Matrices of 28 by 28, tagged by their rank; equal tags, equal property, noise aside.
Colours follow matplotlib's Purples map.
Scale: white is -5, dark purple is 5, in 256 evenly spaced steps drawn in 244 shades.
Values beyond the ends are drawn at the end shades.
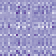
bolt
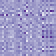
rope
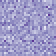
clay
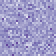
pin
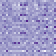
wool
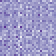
wool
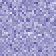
pin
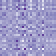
bolt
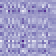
bolt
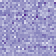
pin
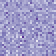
pin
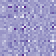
wool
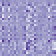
rope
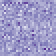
pin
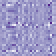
rope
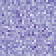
pin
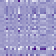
bolt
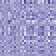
rope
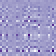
bolt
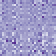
wool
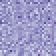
pin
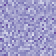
pin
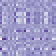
bolt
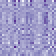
rope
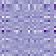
bolt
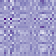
bolt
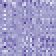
wool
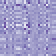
rope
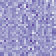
pin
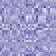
rope
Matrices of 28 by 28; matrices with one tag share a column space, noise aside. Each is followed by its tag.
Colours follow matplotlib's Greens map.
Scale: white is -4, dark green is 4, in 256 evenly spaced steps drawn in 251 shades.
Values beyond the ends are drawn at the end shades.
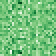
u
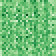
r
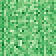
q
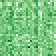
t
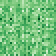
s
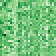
t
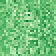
q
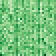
s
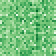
r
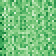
r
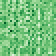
q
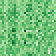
q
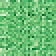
r
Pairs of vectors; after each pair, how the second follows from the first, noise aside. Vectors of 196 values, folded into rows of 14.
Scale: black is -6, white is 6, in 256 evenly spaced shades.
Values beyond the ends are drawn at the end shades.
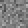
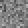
copied.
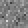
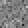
wrapped around, negated.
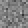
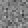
copied.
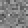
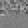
negated, partly zeroed.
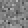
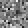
scaled up.
